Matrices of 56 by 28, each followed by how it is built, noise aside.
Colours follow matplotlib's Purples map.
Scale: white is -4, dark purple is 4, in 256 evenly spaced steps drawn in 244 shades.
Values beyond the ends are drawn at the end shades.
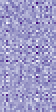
low rank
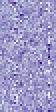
uneven columns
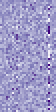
uneven columns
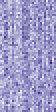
blocks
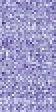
blocks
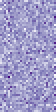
uneven columns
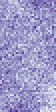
smooth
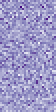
repeating columns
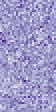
noise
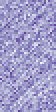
Hankel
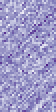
Hankel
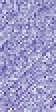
Hankel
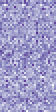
repeating columns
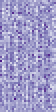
blocks
